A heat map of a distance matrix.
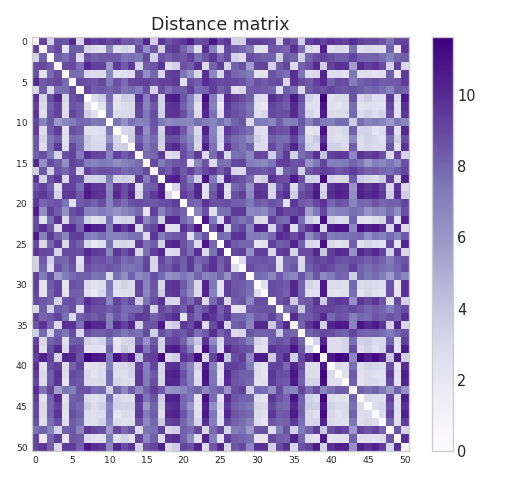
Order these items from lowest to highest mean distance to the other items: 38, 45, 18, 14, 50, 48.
45, 38, 48, 14, 18, 50
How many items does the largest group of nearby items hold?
23
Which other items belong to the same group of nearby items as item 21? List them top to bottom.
15, 24
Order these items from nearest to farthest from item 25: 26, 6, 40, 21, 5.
40, 21, 6, 5, 26
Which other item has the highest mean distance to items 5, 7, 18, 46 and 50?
0
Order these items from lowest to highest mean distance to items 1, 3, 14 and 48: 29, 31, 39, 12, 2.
39, 29, 12, 31, 2
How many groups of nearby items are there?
6
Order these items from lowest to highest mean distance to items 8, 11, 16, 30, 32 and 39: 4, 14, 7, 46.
4, 46, 7, 14
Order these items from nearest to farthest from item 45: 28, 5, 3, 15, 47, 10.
47, 15, 10, 28, 5, 3
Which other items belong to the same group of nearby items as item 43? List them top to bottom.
10, 29
